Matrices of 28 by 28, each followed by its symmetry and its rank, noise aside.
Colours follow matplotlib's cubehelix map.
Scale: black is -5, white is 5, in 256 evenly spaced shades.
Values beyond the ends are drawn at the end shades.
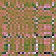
antisymmetric, rank two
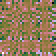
no symmetry, rank three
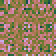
no symmetry, rank three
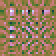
no symmetry, rank two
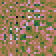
symmetric, rank four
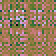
no symmetry, rank two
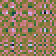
symmetric, rank two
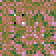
symmetric, rank three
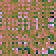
no symmetry, rank three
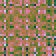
no symmetry, rank two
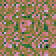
symmetric, rank three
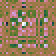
symmetric, rank two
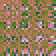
symmetric, rank three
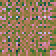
no symmetry, rank three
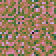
symmetric, rank four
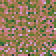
antisymmetric, rank four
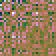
symmetric, rank two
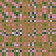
antisymmetric, rank two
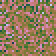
antisymmetric, rank four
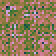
symmetric, rank four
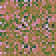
no symmetry, rank four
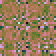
no symmetry, rank four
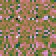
antisymmetric, rank two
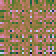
no symmetry, rank two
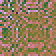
no symmetry, rank three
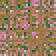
symmetric, rank four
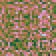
antisymmetric, rank four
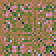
symmetric, rank four
